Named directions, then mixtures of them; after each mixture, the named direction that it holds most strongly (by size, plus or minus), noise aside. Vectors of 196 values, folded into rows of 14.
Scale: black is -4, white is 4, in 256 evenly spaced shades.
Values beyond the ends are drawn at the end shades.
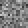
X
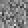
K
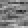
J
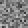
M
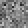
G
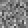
K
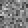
X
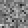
M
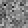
G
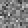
X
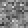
G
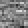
J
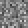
M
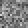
X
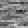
J
